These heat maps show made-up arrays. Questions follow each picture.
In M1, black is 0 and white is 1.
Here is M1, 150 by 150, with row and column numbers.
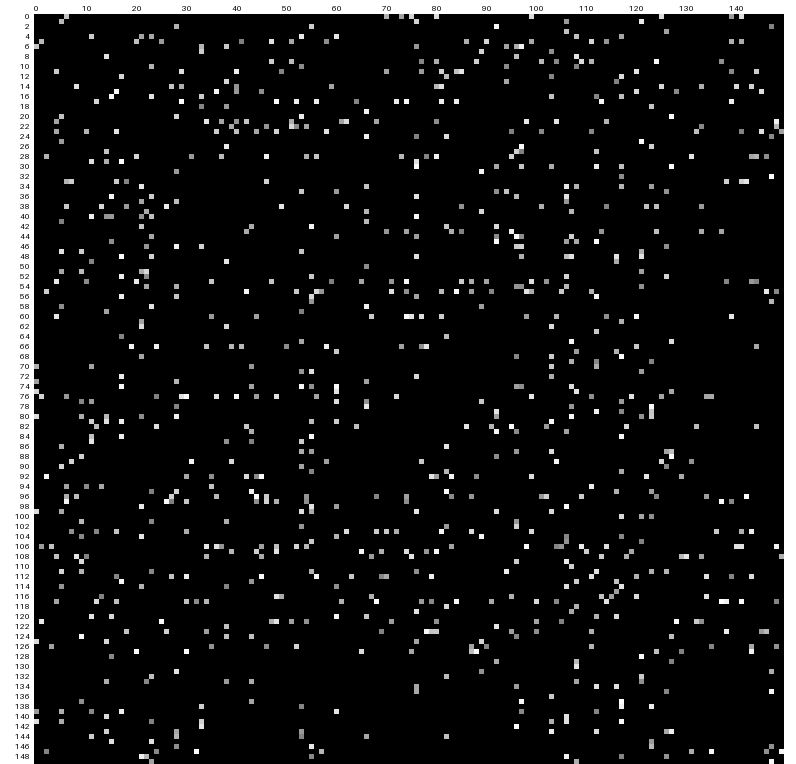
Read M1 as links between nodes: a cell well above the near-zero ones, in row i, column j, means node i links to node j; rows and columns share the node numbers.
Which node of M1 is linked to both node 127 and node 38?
node 124
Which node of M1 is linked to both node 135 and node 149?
node 147
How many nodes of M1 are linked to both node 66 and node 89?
3
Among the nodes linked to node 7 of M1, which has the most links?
node 103
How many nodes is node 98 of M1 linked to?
4
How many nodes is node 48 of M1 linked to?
8
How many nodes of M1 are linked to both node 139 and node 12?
1
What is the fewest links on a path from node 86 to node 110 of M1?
6
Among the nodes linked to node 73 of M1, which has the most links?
node 28
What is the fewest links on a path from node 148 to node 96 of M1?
3
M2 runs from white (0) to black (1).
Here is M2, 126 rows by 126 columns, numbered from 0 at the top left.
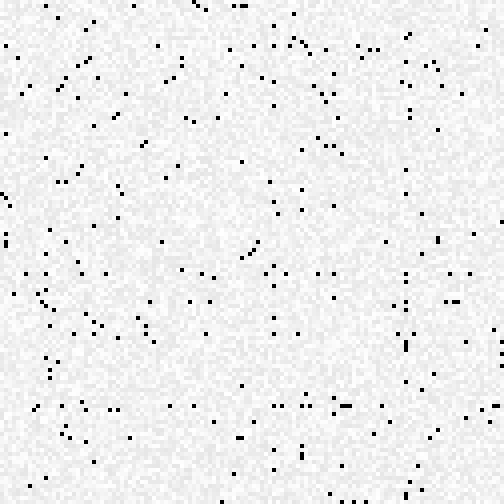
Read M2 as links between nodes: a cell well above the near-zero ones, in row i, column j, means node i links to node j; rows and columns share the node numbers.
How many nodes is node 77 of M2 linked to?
2
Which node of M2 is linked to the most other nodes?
node 101
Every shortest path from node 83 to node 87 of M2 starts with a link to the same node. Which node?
node 68
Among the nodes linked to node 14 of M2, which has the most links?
node 45
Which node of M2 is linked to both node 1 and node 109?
node 60
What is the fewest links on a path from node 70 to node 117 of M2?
3
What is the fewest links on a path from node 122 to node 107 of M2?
7
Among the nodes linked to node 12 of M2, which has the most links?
node 81
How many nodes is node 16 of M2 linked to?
4
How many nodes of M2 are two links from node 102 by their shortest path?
8
